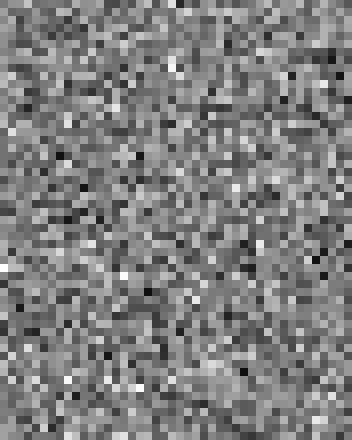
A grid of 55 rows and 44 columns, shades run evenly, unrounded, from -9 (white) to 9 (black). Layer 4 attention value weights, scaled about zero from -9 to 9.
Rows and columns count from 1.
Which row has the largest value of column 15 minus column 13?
34
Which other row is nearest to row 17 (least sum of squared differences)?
18
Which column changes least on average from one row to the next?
28
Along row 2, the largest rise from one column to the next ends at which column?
10
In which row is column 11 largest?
24
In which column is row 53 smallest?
40
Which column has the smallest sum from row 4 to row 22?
23
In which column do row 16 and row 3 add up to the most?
22
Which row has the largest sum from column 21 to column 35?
14
